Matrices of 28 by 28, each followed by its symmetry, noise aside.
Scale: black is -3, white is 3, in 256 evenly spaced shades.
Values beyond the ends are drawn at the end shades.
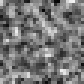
no symmetry.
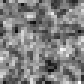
antisymmetric.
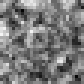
symmetric.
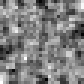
same after a half turn.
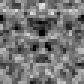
mirrored left to right.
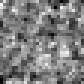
no symmetry.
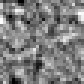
antisymmetric.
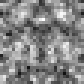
mirrored left to right.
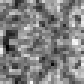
mirrored top to bottom.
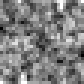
same after a half turn.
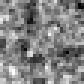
symmetric across the other diagonal.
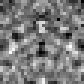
mirrored left to right.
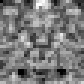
mirrored left to right.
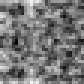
mirrored top to bottom.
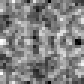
mirrored top to bottom.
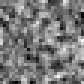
no symmetry.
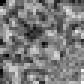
symmetric.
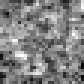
no symmetry.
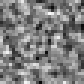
antisymmetric.
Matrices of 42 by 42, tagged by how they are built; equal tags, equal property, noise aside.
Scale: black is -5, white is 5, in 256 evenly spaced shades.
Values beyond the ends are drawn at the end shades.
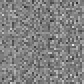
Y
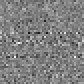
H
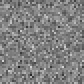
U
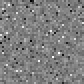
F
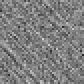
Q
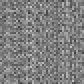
Y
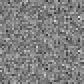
Y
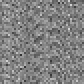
Y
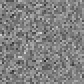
Y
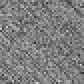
Q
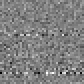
H
